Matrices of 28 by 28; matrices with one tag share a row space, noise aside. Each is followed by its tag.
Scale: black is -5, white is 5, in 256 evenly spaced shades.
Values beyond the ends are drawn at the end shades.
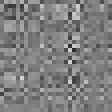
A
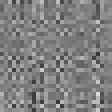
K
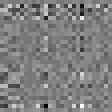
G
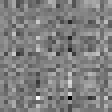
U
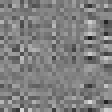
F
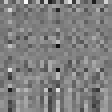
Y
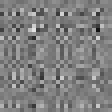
K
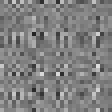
K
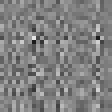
K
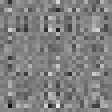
Y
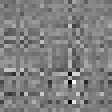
A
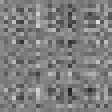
U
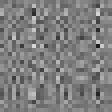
K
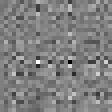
U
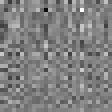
G
